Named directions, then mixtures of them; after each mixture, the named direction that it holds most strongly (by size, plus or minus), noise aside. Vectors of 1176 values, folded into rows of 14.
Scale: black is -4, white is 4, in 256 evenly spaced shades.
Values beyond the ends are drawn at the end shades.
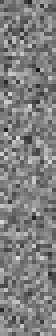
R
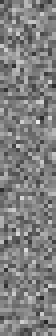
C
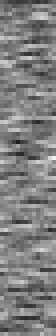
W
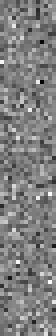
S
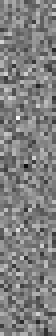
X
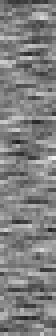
W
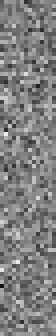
X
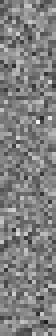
C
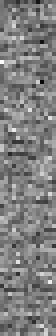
S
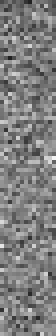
R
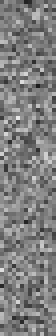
X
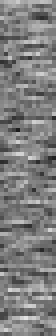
W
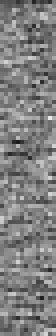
W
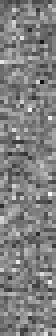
S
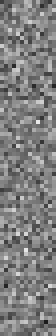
C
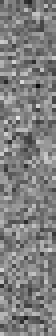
X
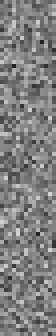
X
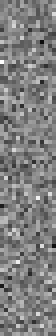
S
